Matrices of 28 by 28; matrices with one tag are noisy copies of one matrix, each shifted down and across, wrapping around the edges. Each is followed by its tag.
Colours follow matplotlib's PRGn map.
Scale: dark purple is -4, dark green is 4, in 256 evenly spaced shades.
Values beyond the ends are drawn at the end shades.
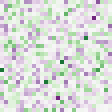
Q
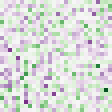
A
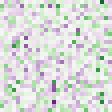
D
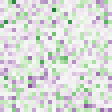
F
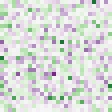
F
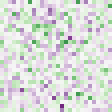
A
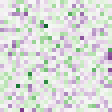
D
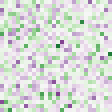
Q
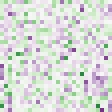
A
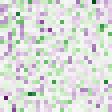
A
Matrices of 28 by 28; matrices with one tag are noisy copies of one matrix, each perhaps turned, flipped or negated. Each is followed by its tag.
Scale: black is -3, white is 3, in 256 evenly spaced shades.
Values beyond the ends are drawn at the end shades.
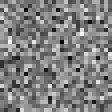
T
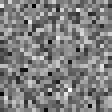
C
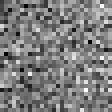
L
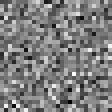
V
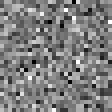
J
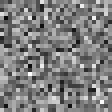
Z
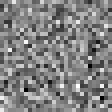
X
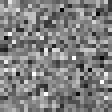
L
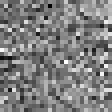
L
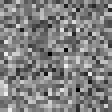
J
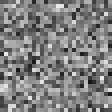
J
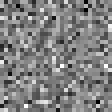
V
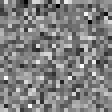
J
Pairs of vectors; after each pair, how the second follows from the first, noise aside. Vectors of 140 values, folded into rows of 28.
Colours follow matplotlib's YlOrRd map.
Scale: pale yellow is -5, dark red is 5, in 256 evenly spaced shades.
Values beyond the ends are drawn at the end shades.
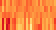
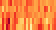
copied.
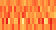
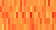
wrapped around, negated, shrunk.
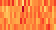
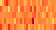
reversed, partly zeroed.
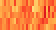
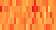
negated, partly zeroed.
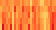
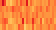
reversed, partly zeroed.
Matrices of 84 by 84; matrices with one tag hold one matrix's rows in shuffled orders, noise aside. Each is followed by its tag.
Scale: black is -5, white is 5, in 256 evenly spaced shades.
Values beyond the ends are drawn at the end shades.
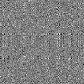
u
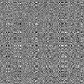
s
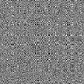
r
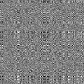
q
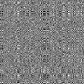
q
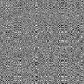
s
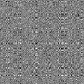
s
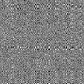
r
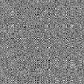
r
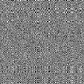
r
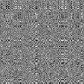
s
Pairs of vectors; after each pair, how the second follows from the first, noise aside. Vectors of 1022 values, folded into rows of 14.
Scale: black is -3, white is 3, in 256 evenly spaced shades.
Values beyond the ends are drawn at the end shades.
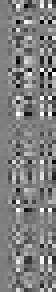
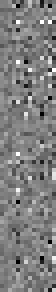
negated, partly zeroed.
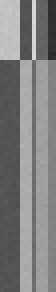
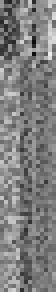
negated, partly zeroed.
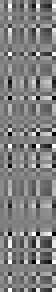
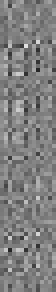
wrapped around, negated, shrunk.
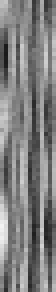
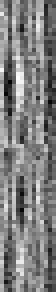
wrapped around.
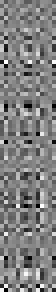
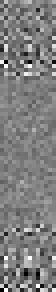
negated, partly zeroed.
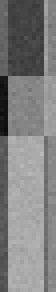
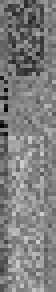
partly zeroed.
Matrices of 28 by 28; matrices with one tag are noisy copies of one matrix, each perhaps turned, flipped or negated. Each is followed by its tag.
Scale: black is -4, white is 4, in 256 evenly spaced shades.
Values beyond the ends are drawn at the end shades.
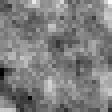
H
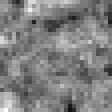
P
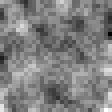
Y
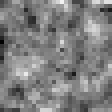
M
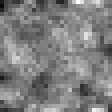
Y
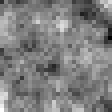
H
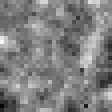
P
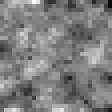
Y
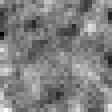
Y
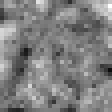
P
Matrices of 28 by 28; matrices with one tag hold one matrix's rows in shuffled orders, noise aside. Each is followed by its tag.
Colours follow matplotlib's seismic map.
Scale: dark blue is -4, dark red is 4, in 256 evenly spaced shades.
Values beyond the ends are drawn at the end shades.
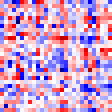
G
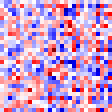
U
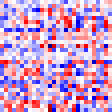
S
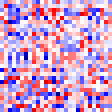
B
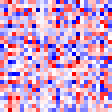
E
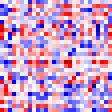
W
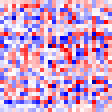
S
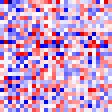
B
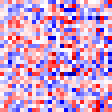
U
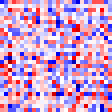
E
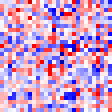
U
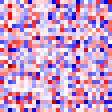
E
